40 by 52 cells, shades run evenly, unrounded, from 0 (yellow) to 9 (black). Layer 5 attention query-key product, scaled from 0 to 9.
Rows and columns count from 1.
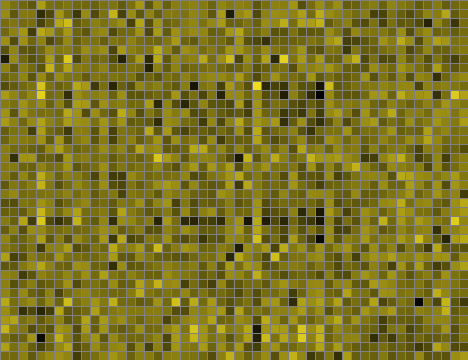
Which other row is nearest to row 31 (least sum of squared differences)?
26
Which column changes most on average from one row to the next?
27
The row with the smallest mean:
37
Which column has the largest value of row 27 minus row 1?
36
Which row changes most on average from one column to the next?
25
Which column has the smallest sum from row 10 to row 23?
5
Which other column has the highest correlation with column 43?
51
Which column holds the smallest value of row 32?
18
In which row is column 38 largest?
40
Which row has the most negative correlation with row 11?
3
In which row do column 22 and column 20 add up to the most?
10
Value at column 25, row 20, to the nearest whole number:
4
